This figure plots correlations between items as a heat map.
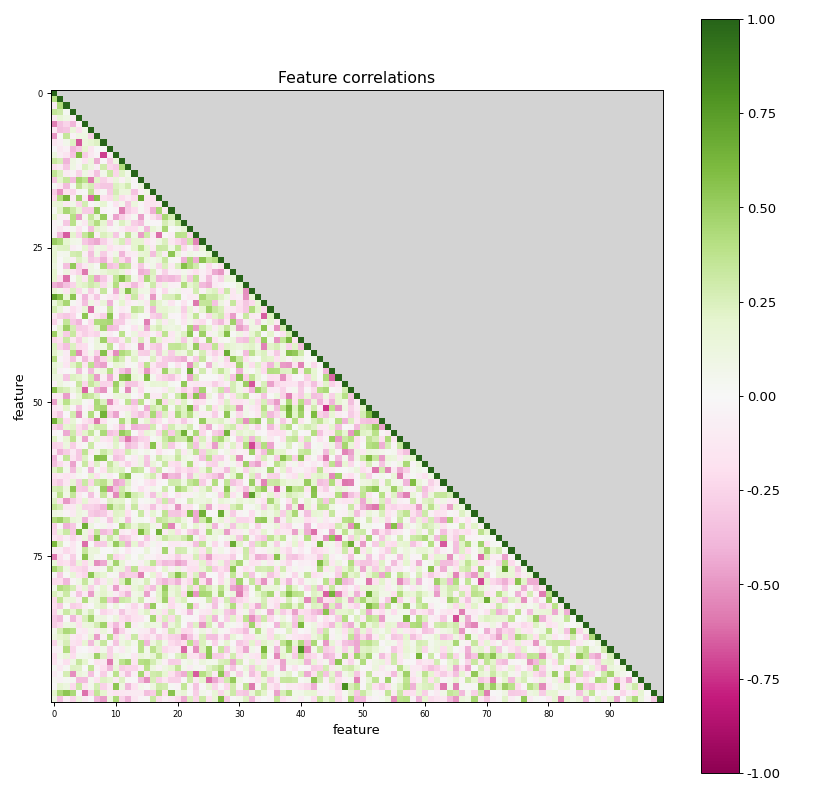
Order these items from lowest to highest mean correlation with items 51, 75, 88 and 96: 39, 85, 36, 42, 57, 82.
39, 42, 36, 82, 85, 57
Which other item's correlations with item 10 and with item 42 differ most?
8
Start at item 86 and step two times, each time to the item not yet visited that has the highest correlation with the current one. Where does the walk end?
90
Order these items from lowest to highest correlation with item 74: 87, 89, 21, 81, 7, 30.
87, 89, 30, 81, 7, 21
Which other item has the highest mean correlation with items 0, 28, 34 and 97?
64
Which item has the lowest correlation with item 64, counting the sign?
36
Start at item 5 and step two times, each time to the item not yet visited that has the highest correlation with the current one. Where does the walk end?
82
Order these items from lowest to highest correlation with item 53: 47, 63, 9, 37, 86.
47, 37, 86, 63, 9
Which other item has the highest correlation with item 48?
73
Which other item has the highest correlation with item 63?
58
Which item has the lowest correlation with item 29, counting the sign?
5
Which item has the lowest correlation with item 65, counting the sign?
85
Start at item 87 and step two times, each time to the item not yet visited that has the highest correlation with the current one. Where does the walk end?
44
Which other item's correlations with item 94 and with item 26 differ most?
57
